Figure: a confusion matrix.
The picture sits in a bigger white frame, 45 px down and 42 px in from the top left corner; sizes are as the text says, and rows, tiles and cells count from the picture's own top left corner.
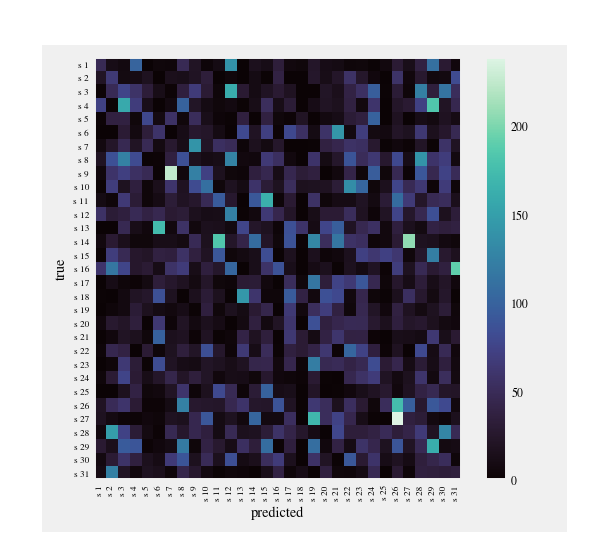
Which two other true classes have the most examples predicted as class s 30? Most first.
s 28, s 3
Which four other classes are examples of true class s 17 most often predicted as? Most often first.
s 19, s 23, s 21, s 22
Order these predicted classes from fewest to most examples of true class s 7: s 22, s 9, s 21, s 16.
s 16, s 21, s 22, s 9
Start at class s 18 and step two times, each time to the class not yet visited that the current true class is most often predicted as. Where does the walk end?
s 6
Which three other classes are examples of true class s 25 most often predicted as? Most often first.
s 15, s 11, s 8
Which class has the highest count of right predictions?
s 26
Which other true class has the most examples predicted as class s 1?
s 4
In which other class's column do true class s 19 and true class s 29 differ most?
s 8
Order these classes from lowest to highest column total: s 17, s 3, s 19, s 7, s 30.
s 7, s 17, s 30, s 19, s 3
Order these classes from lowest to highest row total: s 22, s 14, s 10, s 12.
s 22, s 12, s 10, s 14
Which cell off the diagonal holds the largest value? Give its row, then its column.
s 27, s 26
